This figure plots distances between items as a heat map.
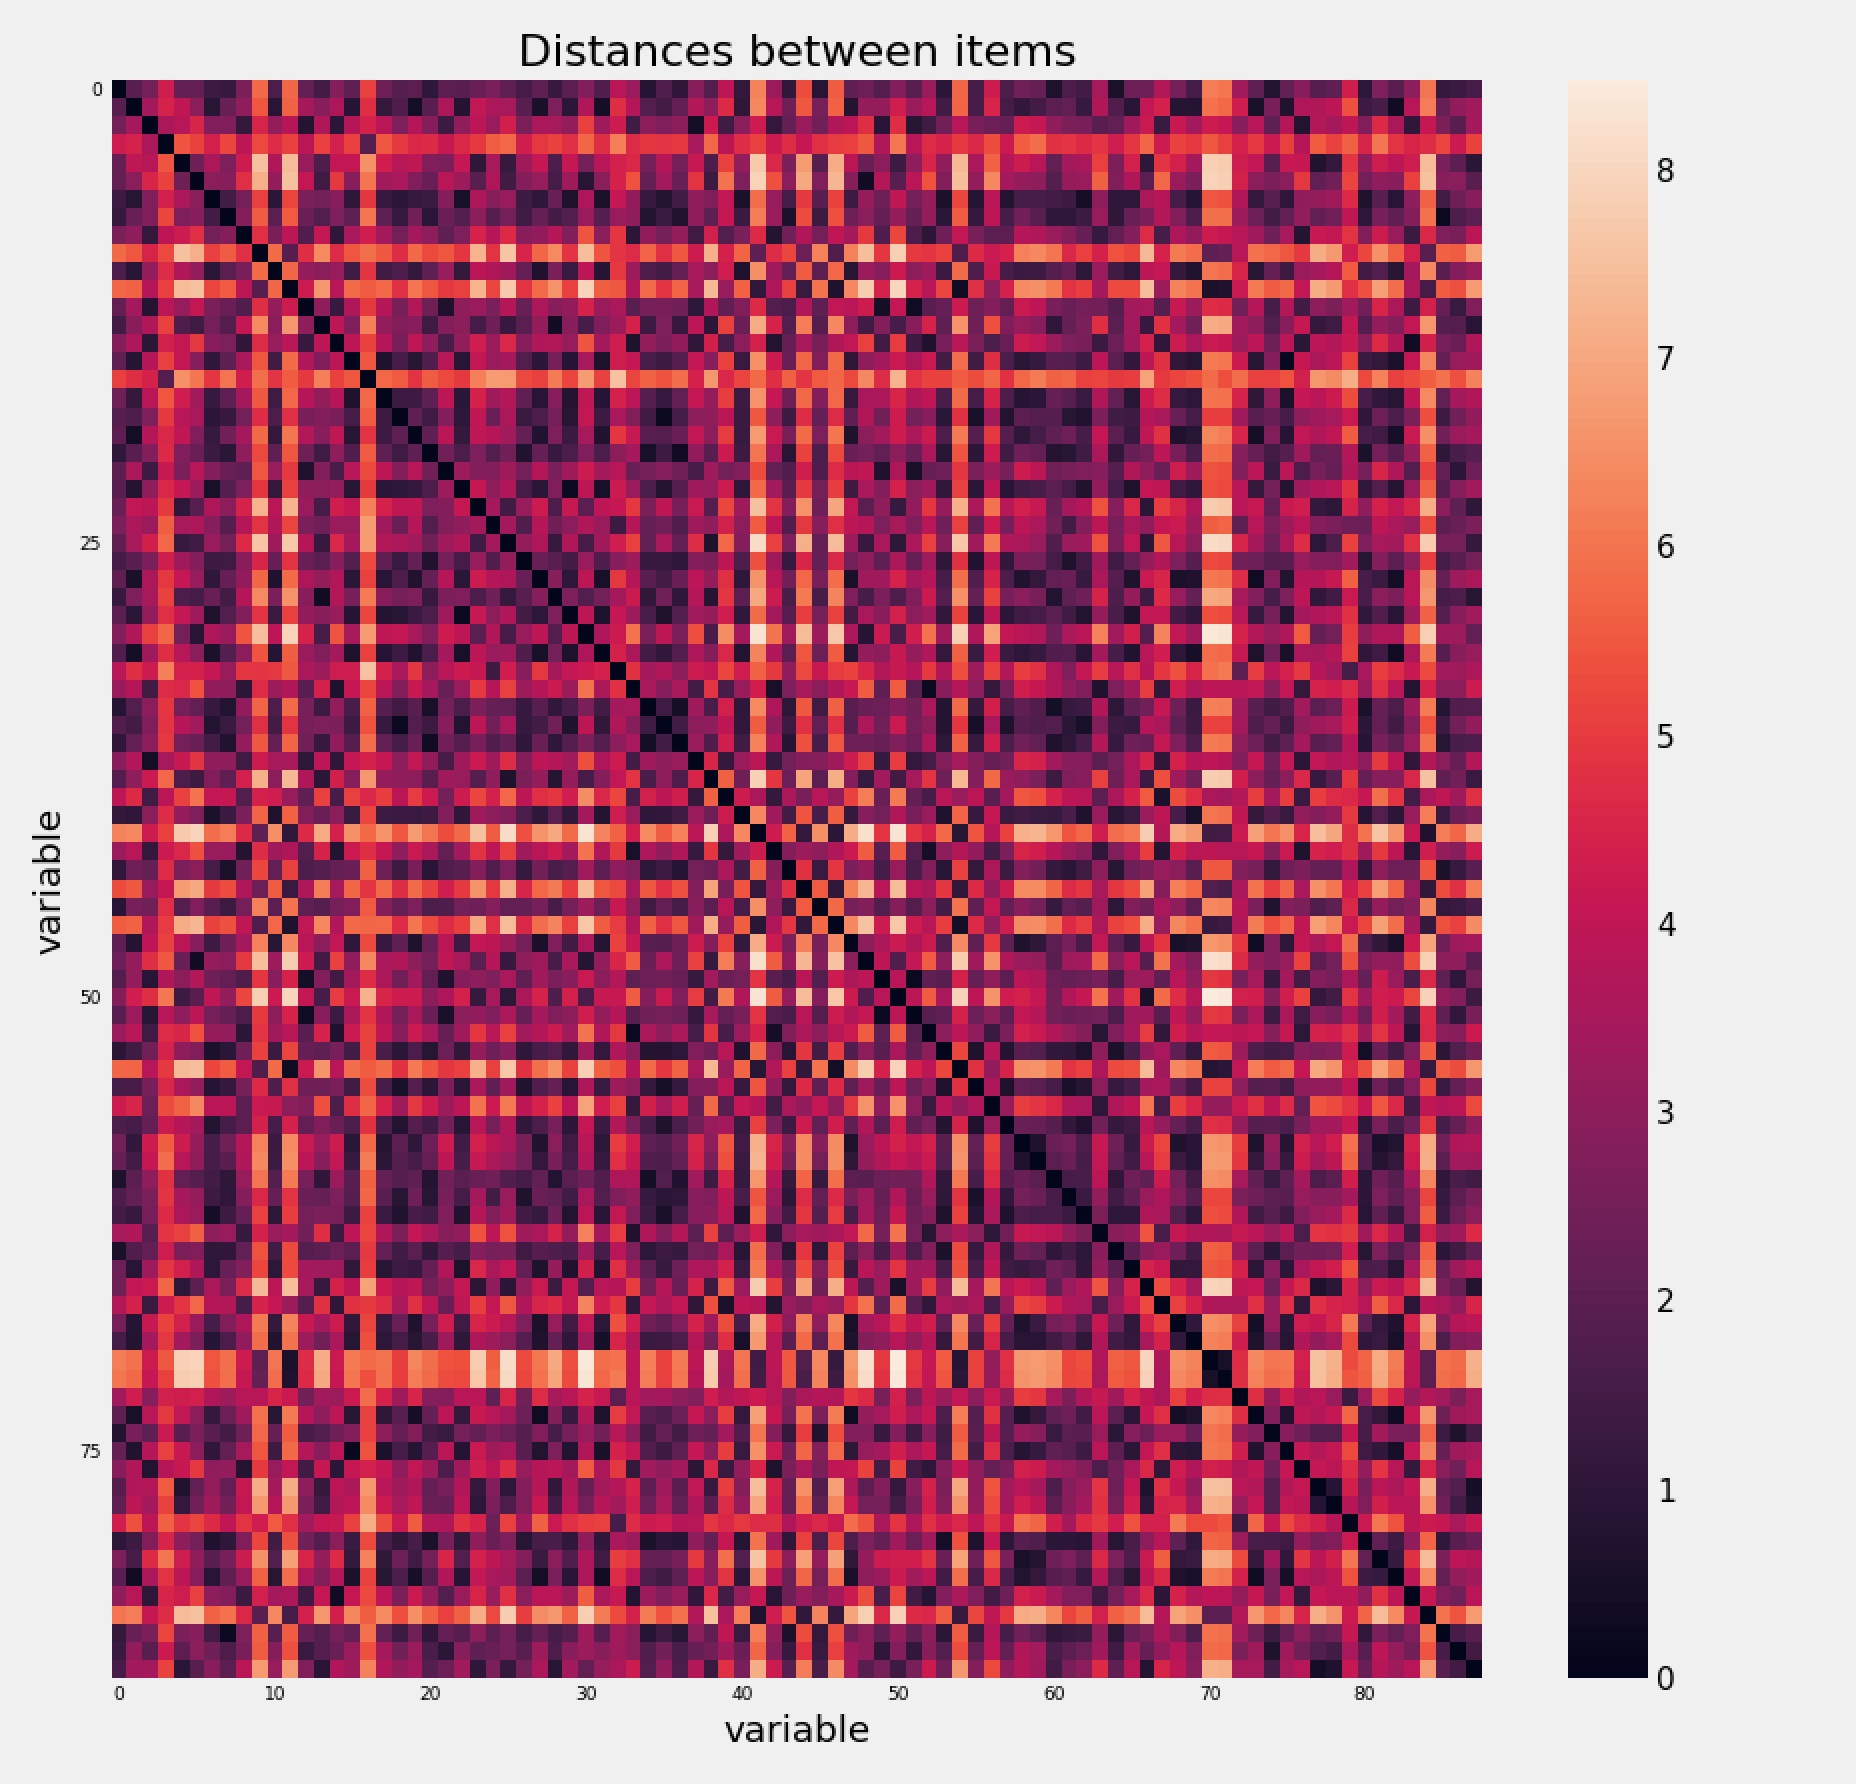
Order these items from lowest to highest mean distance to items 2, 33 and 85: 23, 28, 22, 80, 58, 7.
7, 80, 22, 28, 58, 23
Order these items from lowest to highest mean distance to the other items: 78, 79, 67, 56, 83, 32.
83, 78, 67, 56, 32, 79
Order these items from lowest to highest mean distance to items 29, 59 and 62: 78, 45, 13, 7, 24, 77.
7, 45, 13, 24, 77, 78
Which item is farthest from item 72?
16
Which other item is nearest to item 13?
28
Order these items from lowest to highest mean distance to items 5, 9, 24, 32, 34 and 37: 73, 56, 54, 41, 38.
38, 73, 56, 54, 41
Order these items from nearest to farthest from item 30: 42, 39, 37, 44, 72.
72, 37, 42, 39, 44
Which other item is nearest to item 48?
5
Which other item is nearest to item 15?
75
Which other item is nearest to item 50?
66
